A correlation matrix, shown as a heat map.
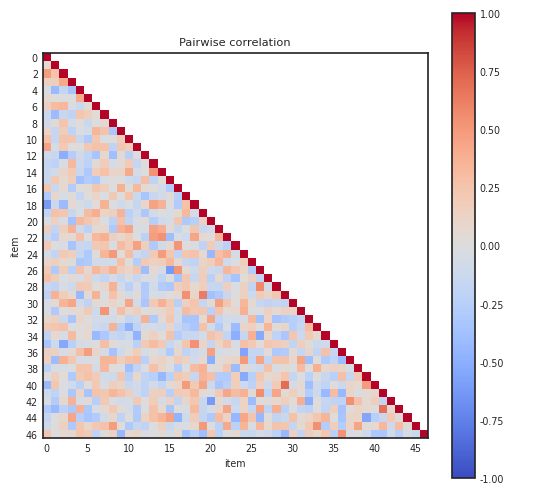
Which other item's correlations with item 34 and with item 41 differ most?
26
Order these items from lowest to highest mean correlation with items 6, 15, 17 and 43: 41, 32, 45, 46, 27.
46, 32, 27, 45, 41
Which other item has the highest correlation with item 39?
40
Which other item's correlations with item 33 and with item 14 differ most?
10
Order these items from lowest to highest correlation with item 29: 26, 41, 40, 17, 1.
41, 26, 1, 17, 40
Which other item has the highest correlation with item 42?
37
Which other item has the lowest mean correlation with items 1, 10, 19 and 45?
12
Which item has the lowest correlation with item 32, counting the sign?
42
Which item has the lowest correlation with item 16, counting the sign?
44
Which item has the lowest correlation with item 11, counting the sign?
34
